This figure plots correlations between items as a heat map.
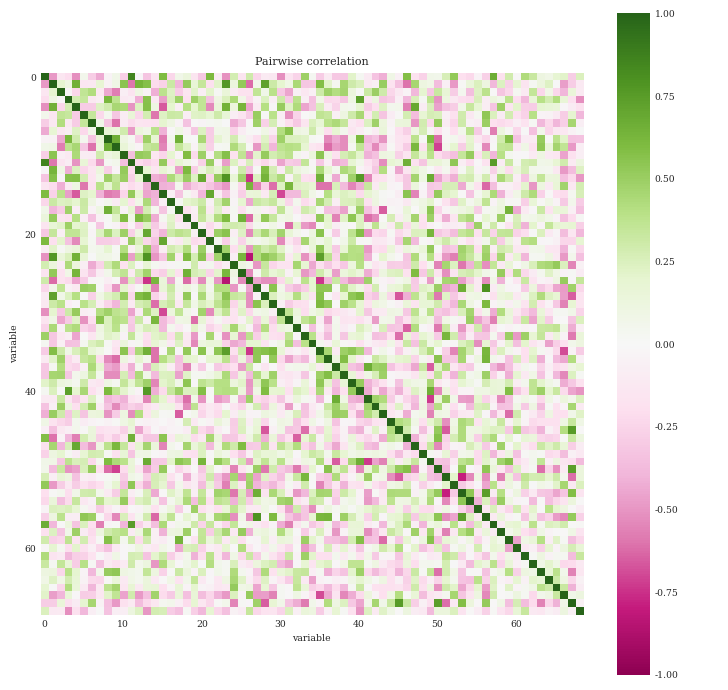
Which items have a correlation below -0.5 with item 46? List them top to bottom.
1, 4, 32
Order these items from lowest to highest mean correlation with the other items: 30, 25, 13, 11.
11, 30, 25, 13
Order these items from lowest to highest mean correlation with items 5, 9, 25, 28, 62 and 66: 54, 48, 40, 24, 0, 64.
48, 54, 0, 64, 24, 40
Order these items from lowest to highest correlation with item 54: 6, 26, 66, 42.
42, 26, 66, 6
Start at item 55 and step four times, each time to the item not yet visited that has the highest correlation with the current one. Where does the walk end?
13
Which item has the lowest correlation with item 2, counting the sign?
9
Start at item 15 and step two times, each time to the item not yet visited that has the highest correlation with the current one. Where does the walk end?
0
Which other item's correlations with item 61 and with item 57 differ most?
31
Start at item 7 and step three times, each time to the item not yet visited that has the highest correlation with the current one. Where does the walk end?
26
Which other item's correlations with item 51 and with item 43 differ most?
33
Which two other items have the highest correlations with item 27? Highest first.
56, 53
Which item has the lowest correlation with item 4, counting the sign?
15
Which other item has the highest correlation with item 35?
23
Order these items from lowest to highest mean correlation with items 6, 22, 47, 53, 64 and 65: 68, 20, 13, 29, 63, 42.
68, 42, 63, 29, 20, 13
